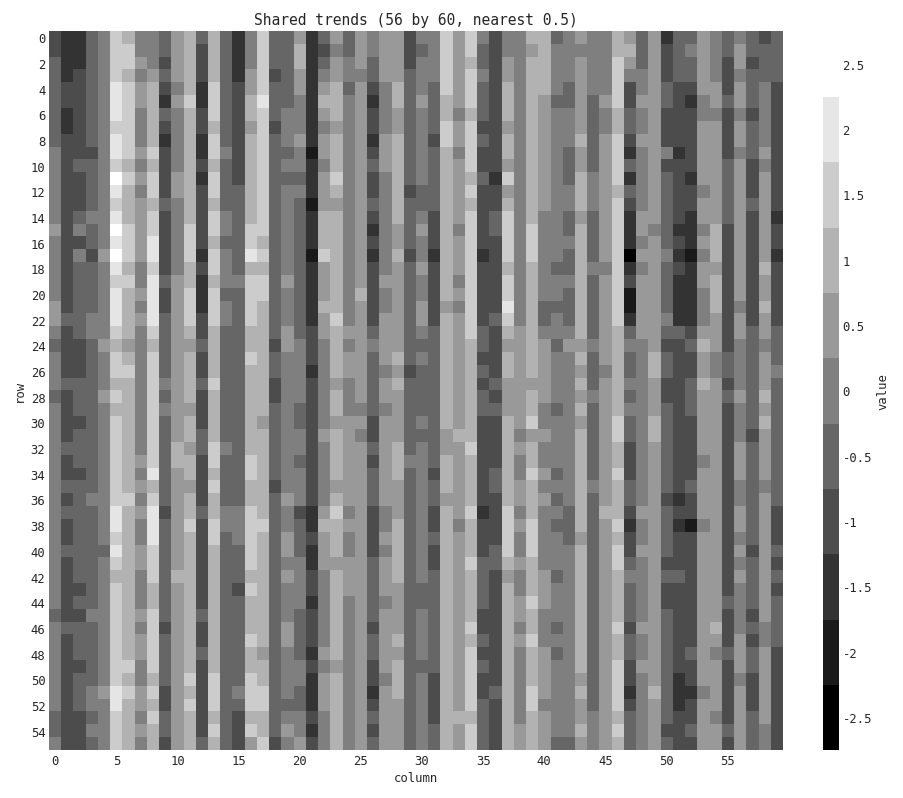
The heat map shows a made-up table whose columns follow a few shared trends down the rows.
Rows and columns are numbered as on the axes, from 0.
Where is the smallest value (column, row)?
47, 17
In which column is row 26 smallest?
21
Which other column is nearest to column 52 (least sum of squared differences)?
51
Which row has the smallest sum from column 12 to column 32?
1
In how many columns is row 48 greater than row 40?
11
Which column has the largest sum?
5
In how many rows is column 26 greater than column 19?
2
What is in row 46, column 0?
0
